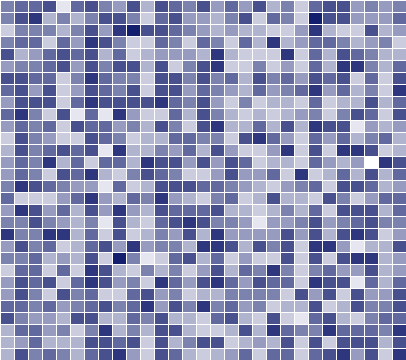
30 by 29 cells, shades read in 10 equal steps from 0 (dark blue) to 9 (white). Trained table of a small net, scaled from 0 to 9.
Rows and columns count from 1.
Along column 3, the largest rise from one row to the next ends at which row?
17
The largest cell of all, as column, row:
27, 14
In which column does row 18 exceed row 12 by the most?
19
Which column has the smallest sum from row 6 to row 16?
2
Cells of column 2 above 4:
3
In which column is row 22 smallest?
9
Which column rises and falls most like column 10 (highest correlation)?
29
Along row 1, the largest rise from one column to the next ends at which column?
5
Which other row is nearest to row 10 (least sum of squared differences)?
18
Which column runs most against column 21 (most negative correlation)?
11
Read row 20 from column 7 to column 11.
3 7 2 7 6
